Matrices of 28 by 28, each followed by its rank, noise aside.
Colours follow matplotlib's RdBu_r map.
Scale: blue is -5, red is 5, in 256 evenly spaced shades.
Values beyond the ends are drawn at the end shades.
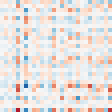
two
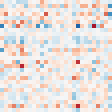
four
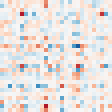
three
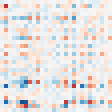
two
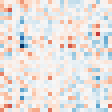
four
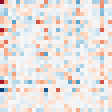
three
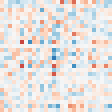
four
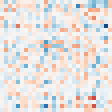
four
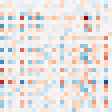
two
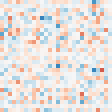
six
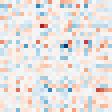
four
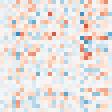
five
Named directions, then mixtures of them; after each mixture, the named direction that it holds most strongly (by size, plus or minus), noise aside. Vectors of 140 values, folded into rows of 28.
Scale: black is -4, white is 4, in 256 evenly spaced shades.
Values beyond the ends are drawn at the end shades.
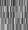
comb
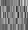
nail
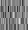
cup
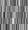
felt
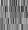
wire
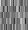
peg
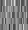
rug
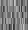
rug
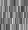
felt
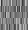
cup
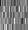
comb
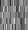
peg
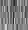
comb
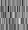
cup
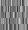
cup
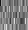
peg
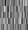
comb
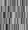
felt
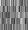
peg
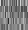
wire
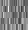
wire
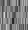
felt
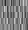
comb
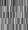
comb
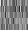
wire
